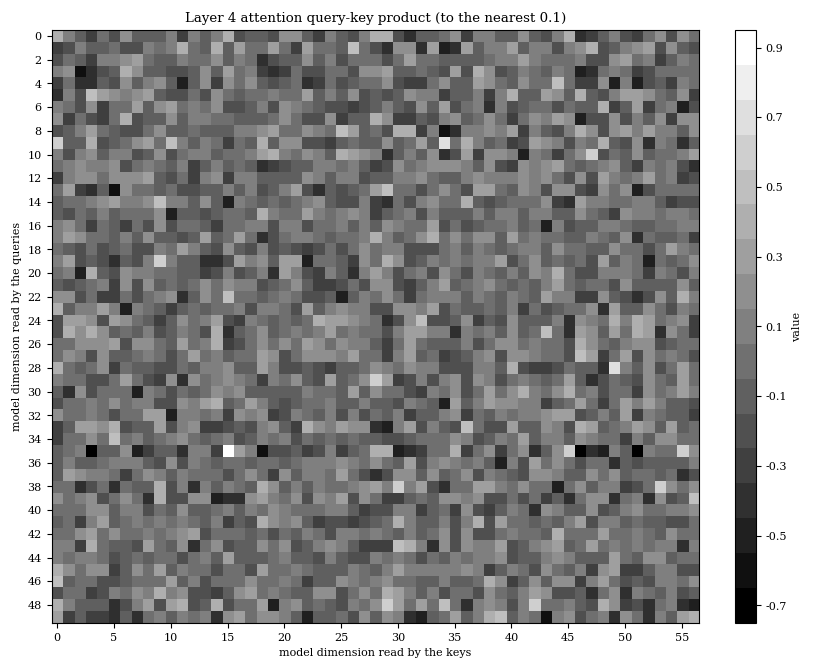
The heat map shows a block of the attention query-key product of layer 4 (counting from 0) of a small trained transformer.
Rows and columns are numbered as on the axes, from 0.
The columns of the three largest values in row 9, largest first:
34, 0, 10
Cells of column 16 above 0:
15
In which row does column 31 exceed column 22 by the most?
43
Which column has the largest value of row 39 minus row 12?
56
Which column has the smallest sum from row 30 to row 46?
32
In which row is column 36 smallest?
48
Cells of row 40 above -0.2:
47
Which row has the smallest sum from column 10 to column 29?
11
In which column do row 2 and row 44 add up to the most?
49
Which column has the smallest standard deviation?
17
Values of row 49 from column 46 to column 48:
-0.2 0 0.1
